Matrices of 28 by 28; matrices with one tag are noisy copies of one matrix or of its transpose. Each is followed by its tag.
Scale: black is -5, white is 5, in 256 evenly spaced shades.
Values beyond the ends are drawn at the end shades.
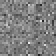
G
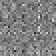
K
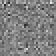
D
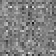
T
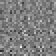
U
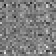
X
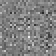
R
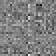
G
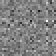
U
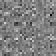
K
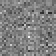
R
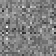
T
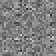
K
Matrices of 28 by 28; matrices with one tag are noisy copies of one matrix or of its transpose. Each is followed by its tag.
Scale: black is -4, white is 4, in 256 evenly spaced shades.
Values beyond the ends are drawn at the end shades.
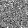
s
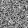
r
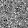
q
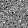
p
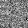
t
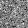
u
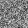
r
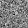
u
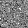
s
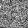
t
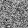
q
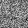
t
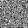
r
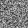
p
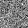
p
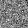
s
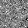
t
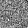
s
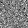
p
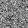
q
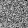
s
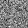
q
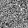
r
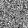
r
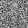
q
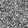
q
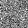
q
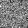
t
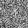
u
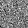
s
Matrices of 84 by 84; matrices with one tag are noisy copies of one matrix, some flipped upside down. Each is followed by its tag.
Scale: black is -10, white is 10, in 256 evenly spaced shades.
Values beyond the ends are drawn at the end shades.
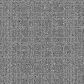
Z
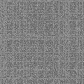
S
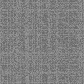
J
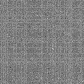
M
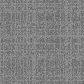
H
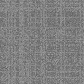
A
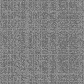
J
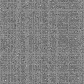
J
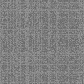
J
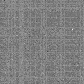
A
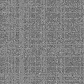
A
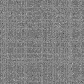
M
